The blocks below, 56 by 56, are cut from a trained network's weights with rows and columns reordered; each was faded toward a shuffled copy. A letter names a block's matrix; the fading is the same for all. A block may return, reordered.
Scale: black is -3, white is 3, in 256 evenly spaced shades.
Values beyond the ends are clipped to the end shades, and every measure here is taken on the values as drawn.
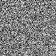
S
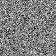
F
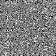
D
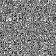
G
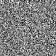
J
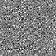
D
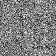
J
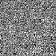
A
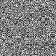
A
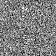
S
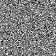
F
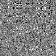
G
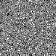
D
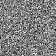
S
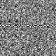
A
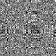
D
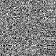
A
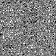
G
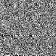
A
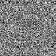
A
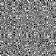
D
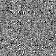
D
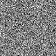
F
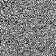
A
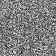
J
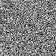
S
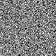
F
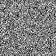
S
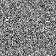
F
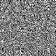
F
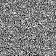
J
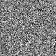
S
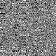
G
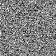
S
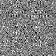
D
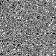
G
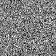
S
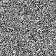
F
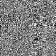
A
